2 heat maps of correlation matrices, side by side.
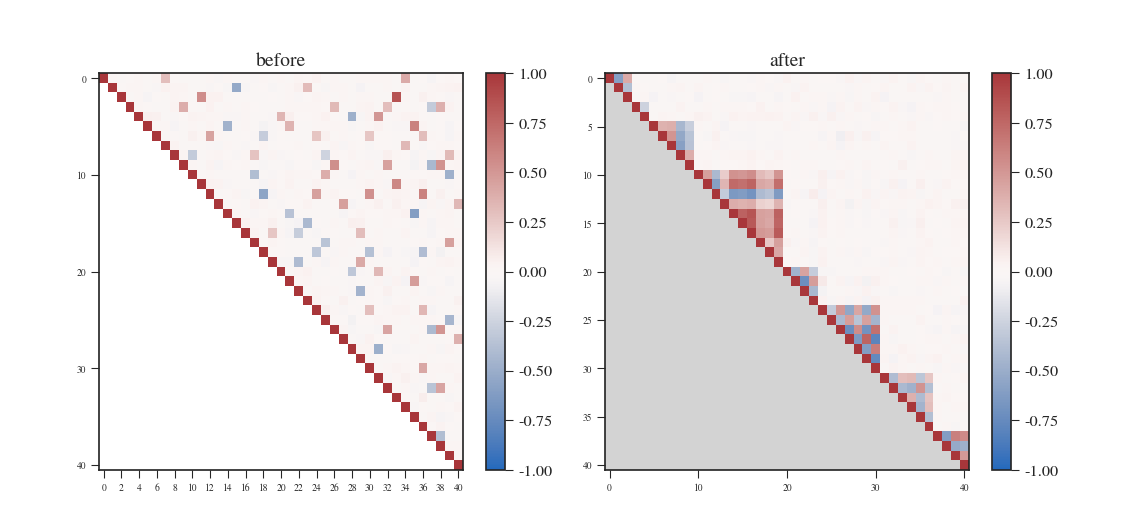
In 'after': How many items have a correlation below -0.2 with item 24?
3
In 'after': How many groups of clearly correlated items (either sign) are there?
8
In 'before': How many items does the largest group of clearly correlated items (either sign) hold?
6
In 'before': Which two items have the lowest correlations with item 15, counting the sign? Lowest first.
1, 23
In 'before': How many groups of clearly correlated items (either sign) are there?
10
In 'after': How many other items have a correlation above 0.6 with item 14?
4
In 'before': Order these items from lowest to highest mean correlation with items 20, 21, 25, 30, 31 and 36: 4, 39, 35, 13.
39, 13, 35, 4
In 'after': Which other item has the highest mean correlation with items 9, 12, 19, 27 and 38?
29
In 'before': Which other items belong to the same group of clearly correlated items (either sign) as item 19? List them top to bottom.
16, 22, 29
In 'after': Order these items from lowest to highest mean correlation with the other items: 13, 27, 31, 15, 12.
12, 27, 31, 13, 15
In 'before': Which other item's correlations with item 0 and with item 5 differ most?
35
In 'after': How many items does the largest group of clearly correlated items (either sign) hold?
10
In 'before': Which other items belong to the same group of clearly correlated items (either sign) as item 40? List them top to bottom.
13, 27
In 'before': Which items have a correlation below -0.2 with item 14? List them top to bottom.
5, 21, 35
